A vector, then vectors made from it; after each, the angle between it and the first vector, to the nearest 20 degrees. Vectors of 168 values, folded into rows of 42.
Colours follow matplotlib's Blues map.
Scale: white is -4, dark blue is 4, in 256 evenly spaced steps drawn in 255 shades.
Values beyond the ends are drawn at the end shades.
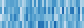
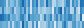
140 degrees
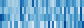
140 degrees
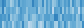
140 degrees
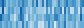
160 degrees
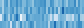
60 degrees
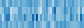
100 degrees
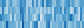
140 degrees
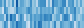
80 degrees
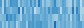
60 degrees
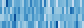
60 degrees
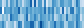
40 degrees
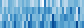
60 degrees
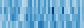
40 degrees
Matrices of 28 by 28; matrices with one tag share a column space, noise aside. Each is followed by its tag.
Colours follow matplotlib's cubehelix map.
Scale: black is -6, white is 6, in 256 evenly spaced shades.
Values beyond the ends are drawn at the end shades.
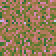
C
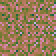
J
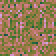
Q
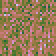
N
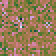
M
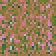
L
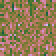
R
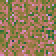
N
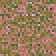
J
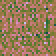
Q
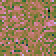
C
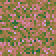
C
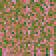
N
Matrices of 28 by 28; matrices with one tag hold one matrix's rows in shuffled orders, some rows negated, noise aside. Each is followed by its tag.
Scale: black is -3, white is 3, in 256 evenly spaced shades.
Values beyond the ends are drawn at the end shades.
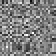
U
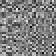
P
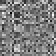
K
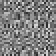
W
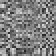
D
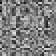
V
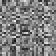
V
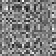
U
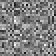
K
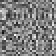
P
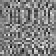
W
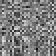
K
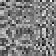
D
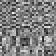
V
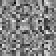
V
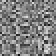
V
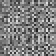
W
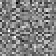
V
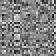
K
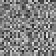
W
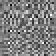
W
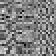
D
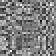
D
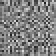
W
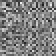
P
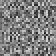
W
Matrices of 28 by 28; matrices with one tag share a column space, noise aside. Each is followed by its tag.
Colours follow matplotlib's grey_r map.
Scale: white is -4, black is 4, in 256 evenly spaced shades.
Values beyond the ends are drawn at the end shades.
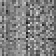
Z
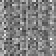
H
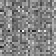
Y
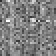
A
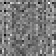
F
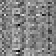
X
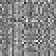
A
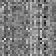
H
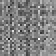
Z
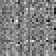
A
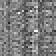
Y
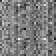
H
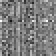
A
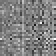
Z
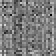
X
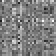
A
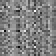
Y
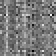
X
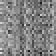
X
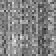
F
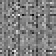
X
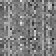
H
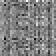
H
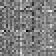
Y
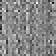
F
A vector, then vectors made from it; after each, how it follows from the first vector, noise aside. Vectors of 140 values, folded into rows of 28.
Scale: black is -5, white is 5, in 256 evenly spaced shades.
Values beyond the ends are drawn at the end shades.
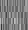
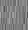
wrapped around, shrunk.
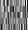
reversed, negated, scaled up.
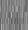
negated, shrunk.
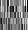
reversed, negated, scaled up.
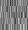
wrapped around.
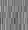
negated, shrunk.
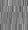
wrapped around, shrunk.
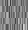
wrapped around.
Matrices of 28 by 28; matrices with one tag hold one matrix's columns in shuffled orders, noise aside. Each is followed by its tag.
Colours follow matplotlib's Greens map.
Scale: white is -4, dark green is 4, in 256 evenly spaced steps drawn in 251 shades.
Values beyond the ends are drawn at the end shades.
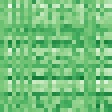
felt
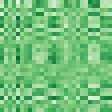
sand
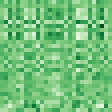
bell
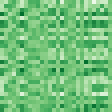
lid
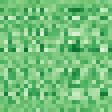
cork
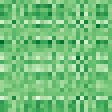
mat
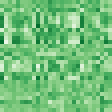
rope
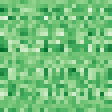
cork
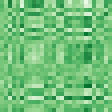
sand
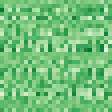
cork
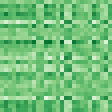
mat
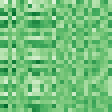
lid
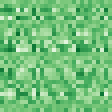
cork
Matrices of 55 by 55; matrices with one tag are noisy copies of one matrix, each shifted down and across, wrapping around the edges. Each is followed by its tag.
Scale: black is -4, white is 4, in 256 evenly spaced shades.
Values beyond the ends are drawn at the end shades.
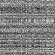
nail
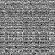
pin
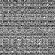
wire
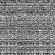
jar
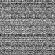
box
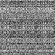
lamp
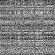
nail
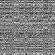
pin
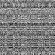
box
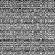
box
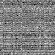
jar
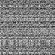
wire
